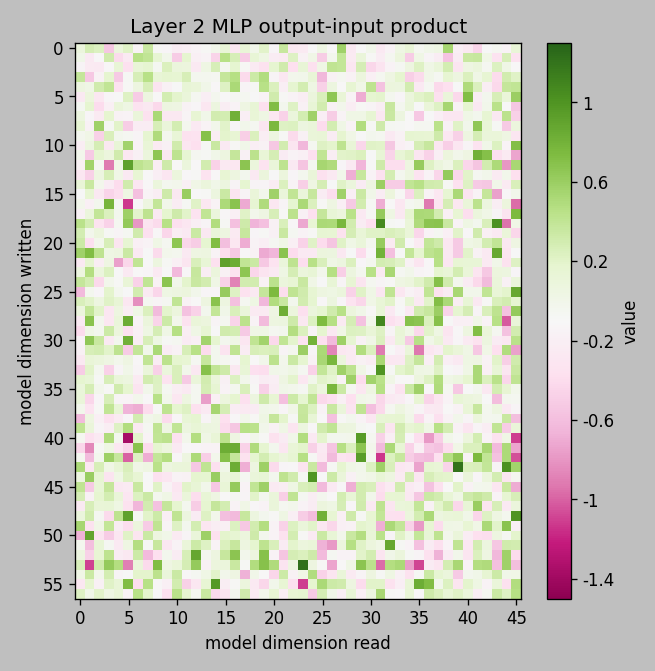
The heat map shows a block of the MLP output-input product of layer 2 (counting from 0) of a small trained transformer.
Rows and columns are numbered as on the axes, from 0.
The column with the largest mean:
27
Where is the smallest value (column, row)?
5, 40
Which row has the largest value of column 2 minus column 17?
43
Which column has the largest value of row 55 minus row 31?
35
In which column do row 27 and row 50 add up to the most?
1
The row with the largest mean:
17
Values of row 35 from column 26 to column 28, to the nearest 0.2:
0.8 0.4 0
